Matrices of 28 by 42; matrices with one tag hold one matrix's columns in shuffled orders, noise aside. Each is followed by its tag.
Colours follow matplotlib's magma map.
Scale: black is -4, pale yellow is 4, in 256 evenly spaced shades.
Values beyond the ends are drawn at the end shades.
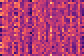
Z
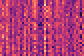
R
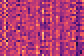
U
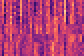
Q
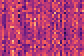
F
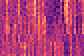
Q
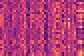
F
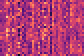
Z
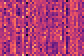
Z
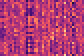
Z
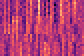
Q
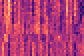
Q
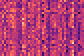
F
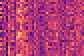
U
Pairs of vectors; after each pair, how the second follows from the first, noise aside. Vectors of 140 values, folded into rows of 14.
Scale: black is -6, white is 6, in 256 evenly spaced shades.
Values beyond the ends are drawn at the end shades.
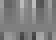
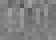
wrapped around, shrunk.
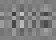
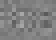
shrunk.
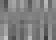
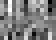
reversed, negated, scaled up.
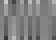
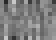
negated.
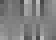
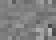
wrapped around, partly zeroed.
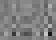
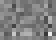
negated.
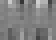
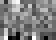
reversed, negated, scaled up.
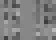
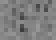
wrapped around, partly zeroed.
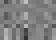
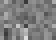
negated.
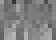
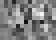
wrapped around, scaled up.
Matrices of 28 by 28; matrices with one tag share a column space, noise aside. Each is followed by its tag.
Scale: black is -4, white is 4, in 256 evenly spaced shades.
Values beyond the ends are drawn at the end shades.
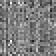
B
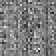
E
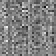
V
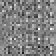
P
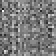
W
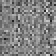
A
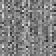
V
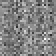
A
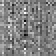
E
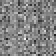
A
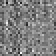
B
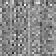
B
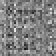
W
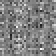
E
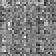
B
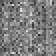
B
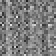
P
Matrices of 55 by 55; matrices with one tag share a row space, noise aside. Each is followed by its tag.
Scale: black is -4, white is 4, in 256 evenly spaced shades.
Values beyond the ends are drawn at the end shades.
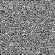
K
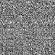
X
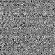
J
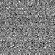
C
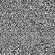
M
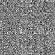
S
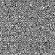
M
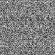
S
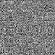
X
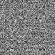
C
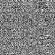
M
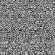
S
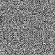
J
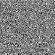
M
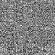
X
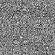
J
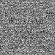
K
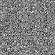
S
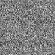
S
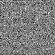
J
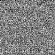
K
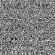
M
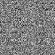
M
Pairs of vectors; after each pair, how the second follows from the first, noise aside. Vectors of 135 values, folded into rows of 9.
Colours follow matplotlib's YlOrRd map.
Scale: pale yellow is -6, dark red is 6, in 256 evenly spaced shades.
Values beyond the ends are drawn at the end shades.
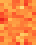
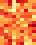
reversed, scaled up.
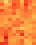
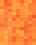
negated, shrunk.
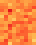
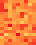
reversed, negated.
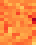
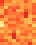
reversed, negated.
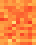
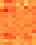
reversed, partly zeroed.
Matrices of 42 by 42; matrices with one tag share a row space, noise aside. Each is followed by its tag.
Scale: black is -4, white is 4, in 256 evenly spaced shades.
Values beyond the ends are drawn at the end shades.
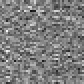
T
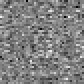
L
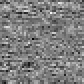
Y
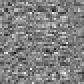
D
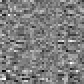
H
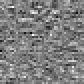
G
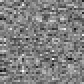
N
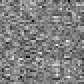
T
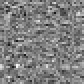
D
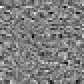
L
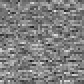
G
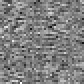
D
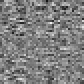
D
